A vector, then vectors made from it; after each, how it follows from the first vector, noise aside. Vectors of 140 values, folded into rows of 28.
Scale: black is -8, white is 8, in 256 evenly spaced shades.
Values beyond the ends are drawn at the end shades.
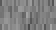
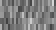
negated, scaled up.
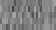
wrapped around.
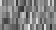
negated, scaled up.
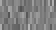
negated.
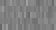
reversed, negated, shrunk.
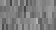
reversed.
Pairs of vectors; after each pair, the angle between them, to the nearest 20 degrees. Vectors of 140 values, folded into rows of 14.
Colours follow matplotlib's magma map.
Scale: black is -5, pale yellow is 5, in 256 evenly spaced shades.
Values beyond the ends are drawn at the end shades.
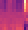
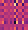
100 degrees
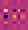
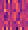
60 degrees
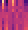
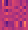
60 degrees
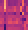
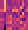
40 degrees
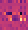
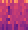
80 degrees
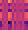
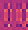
100 degrees
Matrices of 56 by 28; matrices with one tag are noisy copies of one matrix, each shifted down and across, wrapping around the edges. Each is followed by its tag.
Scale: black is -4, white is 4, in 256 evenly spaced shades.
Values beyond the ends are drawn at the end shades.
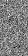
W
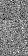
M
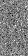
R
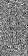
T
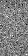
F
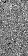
M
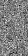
W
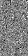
W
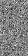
T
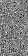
T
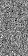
W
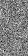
W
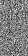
R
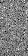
F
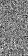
R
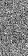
F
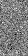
M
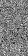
M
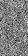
W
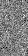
W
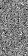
W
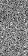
F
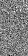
R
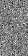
T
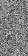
W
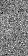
M
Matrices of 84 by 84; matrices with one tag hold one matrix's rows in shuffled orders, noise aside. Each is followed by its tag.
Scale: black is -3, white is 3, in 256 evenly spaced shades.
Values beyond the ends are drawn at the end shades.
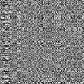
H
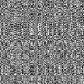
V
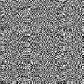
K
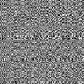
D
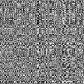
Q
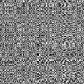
Q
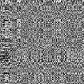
H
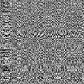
H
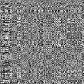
H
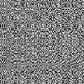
D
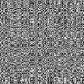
V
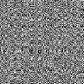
V
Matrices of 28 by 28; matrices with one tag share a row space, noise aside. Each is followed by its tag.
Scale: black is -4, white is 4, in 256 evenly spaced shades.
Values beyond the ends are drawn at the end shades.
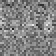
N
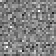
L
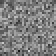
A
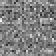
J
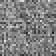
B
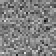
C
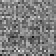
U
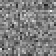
C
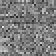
U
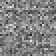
J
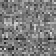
B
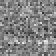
C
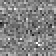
A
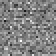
L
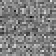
B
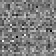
L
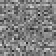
C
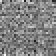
N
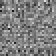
N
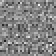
A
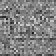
U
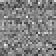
A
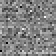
J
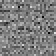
U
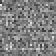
J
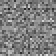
J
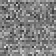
U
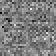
L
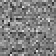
L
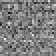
J
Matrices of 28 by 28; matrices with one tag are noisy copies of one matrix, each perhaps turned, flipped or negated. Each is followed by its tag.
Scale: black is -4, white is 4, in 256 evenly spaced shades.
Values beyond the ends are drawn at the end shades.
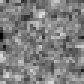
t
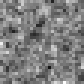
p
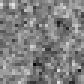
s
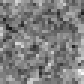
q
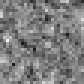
p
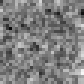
q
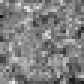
q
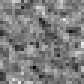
p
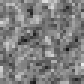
p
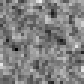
p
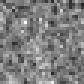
s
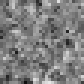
t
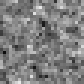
p
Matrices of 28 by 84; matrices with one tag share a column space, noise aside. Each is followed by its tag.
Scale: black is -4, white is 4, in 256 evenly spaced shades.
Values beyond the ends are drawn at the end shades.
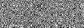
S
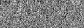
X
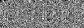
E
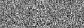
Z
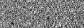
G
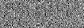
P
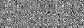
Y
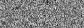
Z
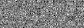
X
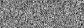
X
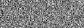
X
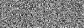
S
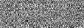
S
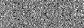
P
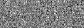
X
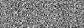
S
